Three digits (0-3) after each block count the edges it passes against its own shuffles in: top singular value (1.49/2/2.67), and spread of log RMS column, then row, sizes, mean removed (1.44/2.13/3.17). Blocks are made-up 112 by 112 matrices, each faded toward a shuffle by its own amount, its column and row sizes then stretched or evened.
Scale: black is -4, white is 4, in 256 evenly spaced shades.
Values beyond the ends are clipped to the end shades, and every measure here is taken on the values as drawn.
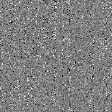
0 2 0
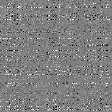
2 2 3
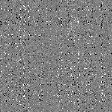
0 2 2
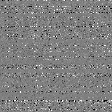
1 1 3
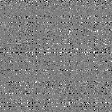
2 2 3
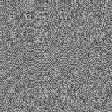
3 0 0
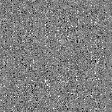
1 2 1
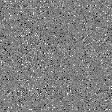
0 1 2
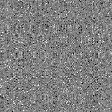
2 1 0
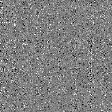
1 2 1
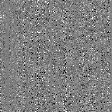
1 3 1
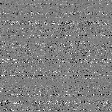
0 0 3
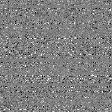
0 1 3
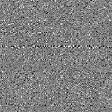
2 1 2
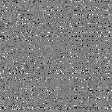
2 1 3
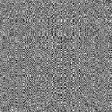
3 3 1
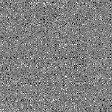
2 2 2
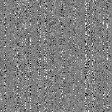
1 3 0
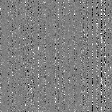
2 3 0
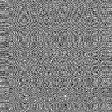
3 0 1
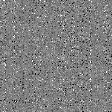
1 2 1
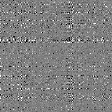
2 2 3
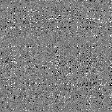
2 2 2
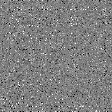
0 1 2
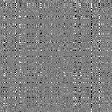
3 3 3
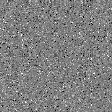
1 0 0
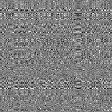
3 0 3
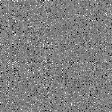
1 2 1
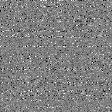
1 0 3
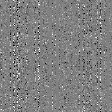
1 3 0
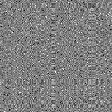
3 1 0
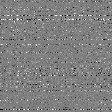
1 0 3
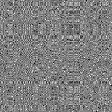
3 1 1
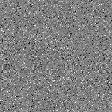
2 0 0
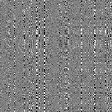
3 3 1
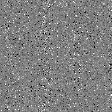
0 2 1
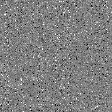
0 2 0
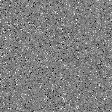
0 1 0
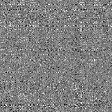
2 1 2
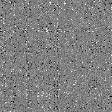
1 2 1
